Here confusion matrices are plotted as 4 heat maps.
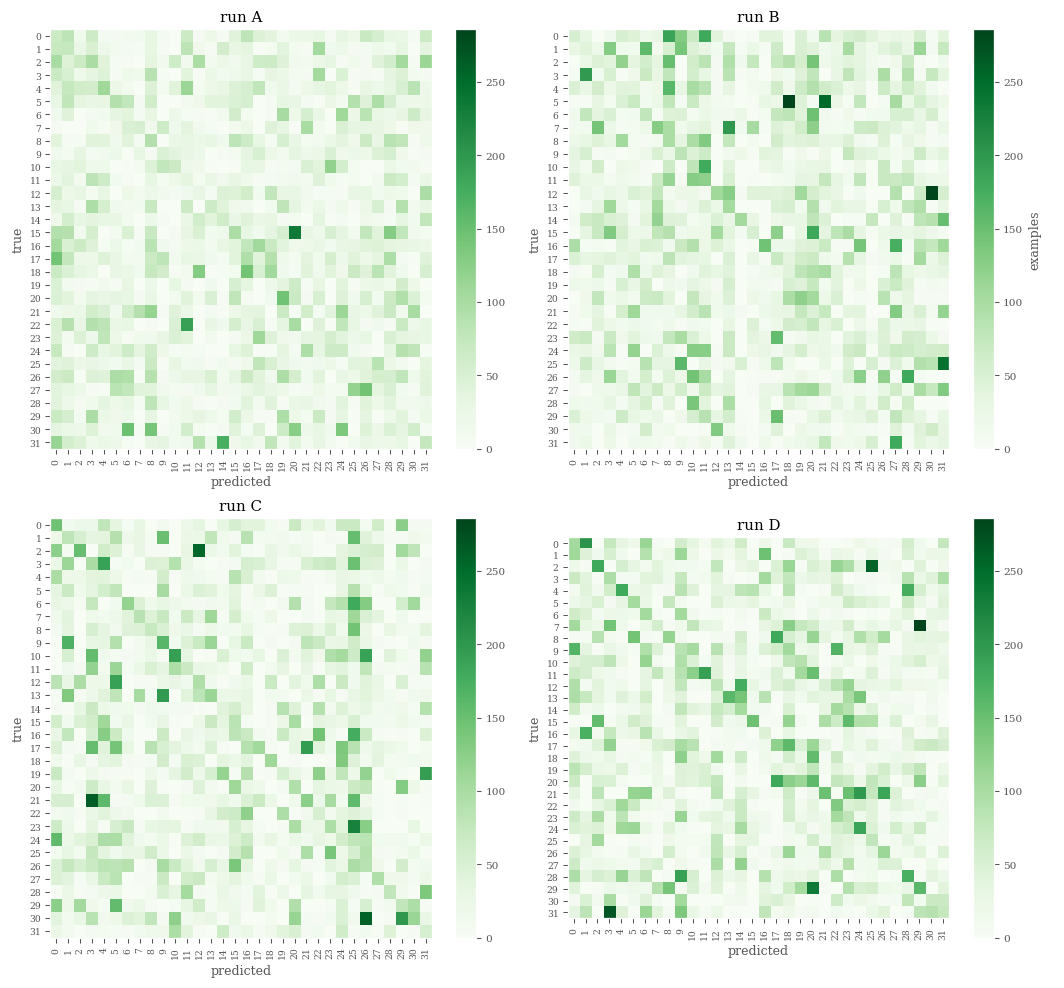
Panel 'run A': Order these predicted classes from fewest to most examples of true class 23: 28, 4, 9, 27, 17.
27, 9, 28, 4, 17
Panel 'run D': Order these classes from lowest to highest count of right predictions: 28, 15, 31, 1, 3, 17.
1, 31, 3, 17, 15, 28
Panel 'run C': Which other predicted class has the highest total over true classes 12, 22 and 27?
5
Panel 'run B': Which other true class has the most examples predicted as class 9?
25
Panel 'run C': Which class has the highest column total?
25
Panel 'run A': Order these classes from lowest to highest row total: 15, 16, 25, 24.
25, 24, 16, 15
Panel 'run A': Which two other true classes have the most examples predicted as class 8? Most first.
30, 21
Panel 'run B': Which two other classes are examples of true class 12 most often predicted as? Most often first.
30, 13
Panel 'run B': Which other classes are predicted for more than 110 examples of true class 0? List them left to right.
8, 9, 11
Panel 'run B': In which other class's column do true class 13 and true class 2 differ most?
8
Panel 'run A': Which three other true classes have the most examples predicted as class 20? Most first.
15, 30, 22
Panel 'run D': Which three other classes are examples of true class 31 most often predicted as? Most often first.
3, 9, 6
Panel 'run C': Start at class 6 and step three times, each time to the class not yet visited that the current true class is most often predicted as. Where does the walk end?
26
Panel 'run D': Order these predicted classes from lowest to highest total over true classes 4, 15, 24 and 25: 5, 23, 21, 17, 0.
17, 0, 21, 5, 23
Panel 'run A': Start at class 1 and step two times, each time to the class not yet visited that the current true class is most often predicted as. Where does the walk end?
11
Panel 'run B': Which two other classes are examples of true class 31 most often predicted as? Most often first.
27, 21
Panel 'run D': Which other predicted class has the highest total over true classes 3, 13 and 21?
24
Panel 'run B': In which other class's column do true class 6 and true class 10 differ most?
11
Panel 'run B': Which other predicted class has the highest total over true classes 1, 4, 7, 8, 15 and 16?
20
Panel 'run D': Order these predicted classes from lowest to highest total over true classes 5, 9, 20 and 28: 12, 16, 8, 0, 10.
8, 16, 10, 12, 0
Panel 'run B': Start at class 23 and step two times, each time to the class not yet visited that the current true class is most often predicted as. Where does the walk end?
29
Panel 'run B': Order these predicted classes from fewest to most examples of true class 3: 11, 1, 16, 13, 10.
16, 11, 10, 13, 1
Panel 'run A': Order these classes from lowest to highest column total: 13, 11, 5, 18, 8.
13, 5, 18, 11, 8
